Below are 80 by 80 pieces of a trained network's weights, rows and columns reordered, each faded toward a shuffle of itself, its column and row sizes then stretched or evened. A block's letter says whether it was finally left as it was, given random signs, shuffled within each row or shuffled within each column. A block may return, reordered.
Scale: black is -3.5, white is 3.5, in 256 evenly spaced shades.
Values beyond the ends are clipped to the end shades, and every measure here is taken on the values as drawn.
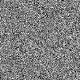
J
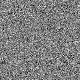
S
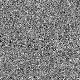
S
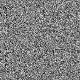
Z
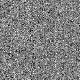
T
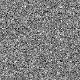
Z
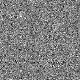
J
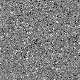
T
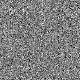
Z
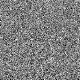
Z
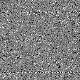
Z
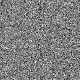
T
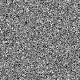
T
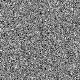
T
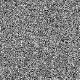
Z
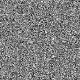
Z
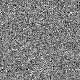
S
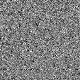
S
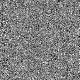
T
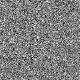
Z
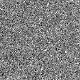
T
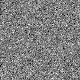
S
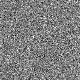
S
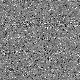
S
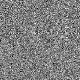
J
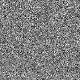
Z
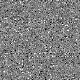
J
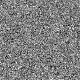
S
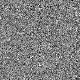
Z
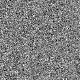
T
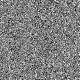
T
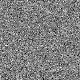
S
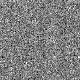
T
